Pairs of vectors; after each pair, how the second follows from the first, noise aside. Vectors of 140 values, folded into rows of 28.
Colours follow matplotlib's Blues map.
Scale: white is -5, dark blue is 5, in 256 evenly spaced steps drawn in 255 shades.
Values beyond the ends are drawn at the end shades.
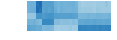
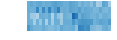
wrapped around, partly zeroed.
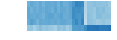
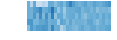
reversed, negated, partly zeroed.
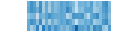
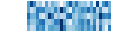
reversed, negated, scaled up.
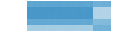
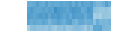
shrunk.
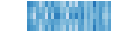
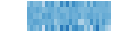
reversed, negated, partly zeroed.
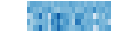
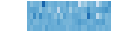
reversed, negated, partly zeroed.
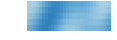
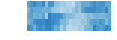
wrapped around, negated.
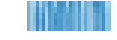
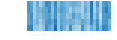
reversed, negated.
